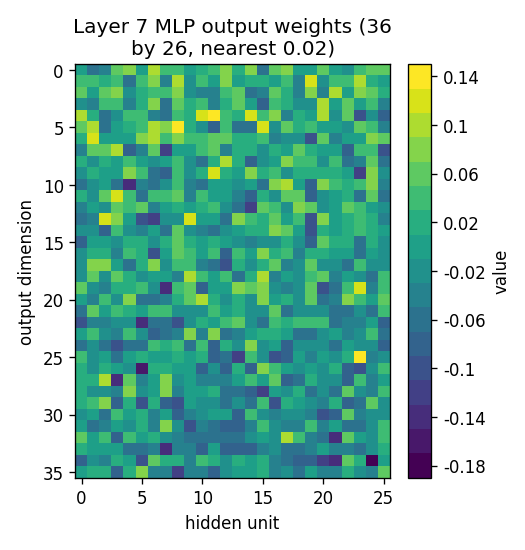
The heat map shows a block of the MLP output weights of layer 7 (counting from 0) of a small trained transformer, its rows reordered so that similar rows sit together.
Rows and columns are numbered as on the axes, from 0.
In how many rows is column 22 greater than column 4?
15
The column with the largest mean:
8
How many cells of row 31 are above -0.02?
8
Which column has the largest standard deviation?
23
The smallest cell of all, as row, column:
34, 24
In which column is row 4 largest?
11
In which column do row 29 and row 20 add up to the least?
5
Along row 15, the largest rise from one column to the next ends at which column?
20
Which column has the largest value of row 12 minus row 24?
3
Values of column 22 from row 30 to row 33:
0.06 -0.06 0.06 -0.04
